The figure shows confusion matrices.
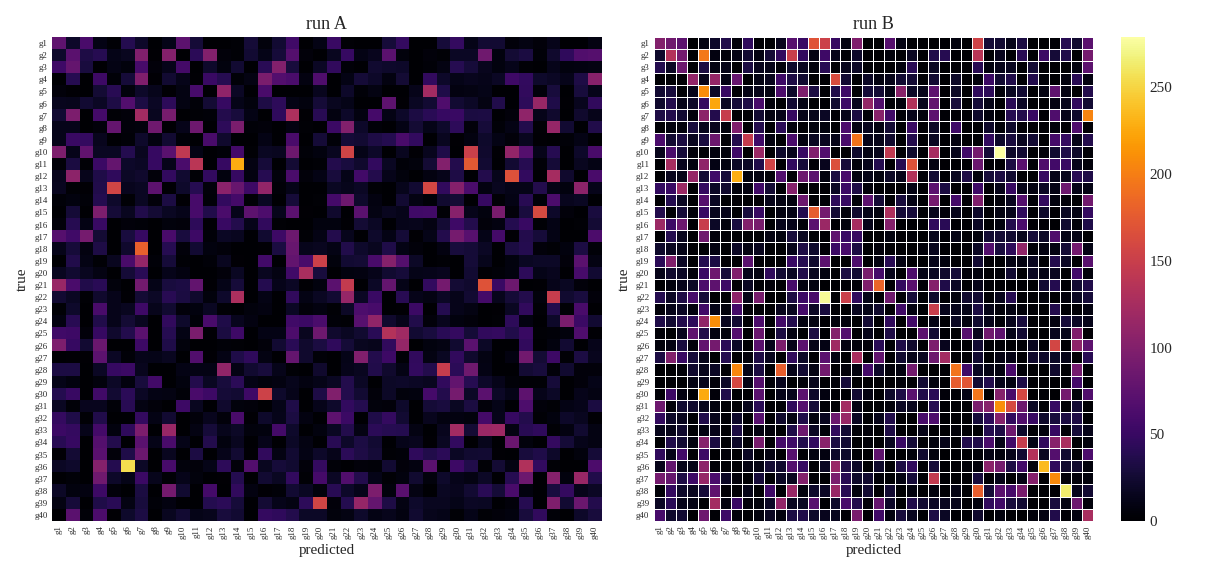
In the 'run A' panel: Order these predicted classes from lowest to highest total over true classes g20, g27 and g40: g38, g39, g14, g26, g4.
g38, g26, g14, g39, g4
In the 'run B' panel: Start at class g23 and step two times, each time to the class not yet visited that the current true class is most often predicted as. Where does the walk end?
g37
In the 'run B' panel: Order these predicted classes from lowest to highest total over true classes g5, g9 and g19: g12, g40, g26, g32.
g32, g12, g26, g40
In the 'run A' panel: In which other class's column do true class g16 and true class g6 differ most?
g36
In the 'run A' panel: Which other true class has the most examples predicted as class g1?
g21
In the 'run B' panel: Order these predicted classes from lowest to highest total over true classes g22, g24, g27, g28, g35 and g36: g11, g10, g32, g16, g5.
g11, g32, g10, g5, g16
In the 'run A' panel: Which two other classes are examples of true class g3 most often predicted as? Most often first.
g17, g2
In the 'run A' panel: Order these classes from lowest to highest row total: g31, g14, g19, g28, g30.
g31, g14, g28, g19, g30
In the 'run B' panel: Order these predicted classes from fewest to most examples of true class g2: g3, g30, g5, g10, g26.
g10, g26, g3, g30, g5
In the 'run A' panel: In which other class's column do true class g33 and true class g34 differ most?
g32
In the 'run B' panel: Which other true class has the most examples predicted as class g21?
g7
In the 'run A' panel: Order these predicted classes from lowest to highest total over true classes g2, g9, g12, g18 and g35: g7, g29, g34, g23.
g29, g23, g34, g7
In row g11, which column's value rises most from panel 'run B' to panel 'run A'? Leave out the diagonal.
g14
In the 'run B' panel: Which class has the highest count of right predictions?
g38
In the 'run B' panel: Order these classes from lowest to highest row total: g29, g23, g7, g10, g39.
g23, g29, g39, g7, g10
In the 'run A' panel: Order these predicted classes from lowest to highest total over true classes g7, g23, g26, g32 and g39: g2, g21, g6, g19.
g6, g19, g21, g2
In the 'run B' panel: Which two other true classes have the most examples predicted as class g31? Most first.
g36, g25
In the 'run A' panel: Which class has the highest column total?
g7
